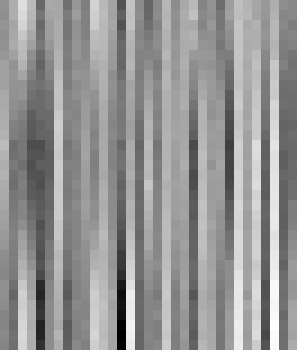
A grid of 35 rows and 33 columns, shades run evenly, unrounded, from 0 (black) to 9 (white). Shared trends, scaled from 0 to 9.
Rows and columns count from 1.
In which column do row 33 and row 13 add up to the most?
31
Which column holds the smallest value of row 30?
14
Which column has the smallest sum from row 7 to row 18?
26
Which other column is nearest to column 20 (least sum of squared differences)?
10
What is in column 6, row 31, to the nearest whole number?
5
